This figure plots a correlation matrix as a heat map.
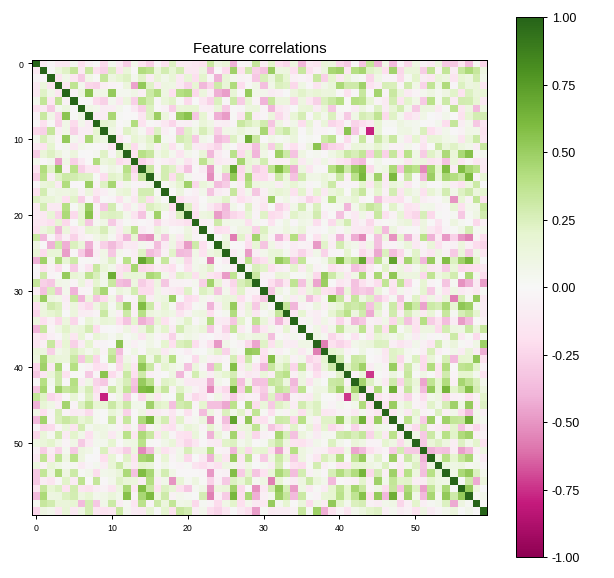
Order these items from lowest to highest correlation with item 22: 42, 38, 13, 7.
42, 38, 7, 13
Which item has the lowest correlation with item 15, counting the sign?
23
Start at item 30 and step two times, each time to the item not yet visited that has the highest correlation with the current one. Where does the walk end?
41
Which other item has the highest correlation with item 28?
10
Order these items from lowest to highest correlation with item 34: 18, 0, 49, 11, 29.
49, 11, 18, 0, 29
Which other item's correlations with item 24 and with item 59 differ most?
37
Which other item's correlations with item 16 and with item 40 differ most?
20
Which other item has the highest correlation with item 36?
55
